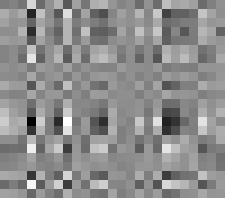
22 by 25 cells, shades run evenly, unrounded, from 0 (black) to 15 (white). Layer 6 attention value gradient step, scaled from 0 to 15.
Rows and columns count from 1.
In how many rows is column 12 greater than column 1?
10
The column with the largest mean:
8
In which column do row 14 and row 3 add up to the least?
4
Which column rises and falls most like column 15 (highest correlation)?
6
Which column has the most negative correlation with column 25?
17
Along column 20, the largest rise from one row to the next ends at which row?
21
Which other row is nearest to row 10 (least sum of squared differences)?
5
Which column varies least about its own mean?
15
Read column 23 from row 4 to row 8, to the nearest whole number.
11 10 7 6 9
